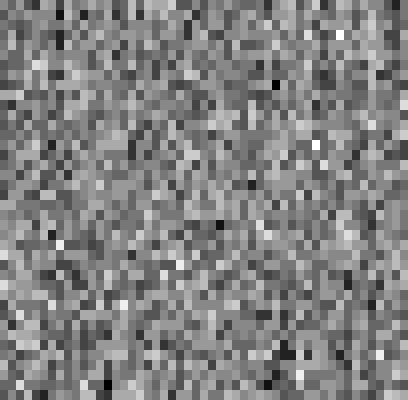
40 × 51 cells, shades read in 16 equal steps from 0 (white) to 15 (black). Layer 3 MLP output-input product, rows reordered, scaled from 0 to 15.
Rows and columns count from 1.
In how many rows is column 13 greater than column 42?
13
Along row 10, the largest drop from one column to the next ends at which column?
11
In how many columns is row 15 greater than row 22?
26
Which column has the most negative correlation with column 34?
3
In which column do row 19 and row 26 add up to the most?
32
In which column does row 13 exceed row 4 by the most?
43
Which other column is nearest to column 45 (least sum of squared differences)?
31
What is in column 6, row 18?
10
